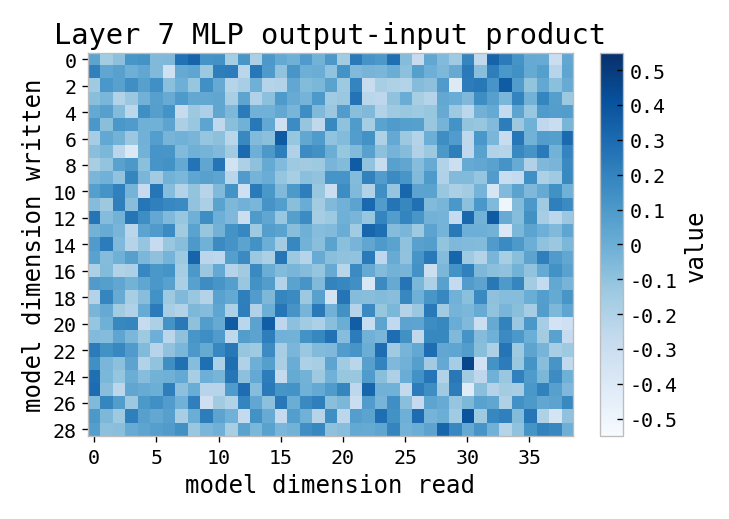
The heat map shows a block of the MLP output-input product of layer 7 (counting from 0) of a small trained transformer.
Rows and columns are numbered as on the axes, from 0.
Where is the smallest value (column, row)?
33, 11
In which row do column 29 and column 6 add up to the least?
2
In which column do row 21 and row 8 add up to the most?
21
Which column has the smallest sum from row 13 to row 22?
7
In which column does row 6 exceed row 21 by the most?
38
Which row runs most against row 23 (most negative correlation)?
6
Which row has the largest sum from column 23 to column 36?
27
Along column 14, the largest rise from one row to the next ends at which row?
20
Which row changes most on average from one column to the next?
23
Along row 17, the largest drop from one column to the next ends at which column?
22
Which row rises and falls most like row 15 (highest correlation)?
25
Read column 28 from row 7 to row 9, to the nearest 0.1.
0.1 -0.2 -0.2
